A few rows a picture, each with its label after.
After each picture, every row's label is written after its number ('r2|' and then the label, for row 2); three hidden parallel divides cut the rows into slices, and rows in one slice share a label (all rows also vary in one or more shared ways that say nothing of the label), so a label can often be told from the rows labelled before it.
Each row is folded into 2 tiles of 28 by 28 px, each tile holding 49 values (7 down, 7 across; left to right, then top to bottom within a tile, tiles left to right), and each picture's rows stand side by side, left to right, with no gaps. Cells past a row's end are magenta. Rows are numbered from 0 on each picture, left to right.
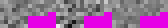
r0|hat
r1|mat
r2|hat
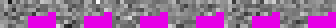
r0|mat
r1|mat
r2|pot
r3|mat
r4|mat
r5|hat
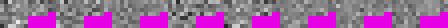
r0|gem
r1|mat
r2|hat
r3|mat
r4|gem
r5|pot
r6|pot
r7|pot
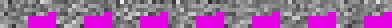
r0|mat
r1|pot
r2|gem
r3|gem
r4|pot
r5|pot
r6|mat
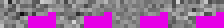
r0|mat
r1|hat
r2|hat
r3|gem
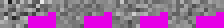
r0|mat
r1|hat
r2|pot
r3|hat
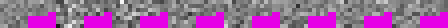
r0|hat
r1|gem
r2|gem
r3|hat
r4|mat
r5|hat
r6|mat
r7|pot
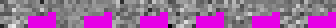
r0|gem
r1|pot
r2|mat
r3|gem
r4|pot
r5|pot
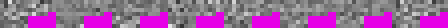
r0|gem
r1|hat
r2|pot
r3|mat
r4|pot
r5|pot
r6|hat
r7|gem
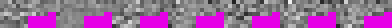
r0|pot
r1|pot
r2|pot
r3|gem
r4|mat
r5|gem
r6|gem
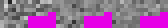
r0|mat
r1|hat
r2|pot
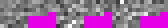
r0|hat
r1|gem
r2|gem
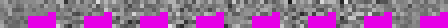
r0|hat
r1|mat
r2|hat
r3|mat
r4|gem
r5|mat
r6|gem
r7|hat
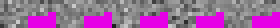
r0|gem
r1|pot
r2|gem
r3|hat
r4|pot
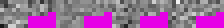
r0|gem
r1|hat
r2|mat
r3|gem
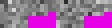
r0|gem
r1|mat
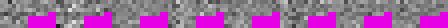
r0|hat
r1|gem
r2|pot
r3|gem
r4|pot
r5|mat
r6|hat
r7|hat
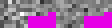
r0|gem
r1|hat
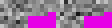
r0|hat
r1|mat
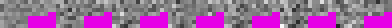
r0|hat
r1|mat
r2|mat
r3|mat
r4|mat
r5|mat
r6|gem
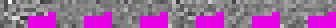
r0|gem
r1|pot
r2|pot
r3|mat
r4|hat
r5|hat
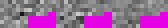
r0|hat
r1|pot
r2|hat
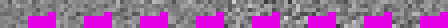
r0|hat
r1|hat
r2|hat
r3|pot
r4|gem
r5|hat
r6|pot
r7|hat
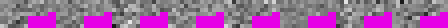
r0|hat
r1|hat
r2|gem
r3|hat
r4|mat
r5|hat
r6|gem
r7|mat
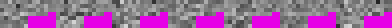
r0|pot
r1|hat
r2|gem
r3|pot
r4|hat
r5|hat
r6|gem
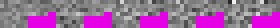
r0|pot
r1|hat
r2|gem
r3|pot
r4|gem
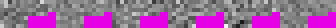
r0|mat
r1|hat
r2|gem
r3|pot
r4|mat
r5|hat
